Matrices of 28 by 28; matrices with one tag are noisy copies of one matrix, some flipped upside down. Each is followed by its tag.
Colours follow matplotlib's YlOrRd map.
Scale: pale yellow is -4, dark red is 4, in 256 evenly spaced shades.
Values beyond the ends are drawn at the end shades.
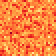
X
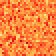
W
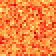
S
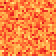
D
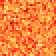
X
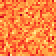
W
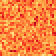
S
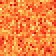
S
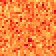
X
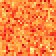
D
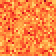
D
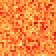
S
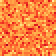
D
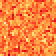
W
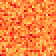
X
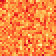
X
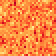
S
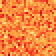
W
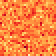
X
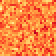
S
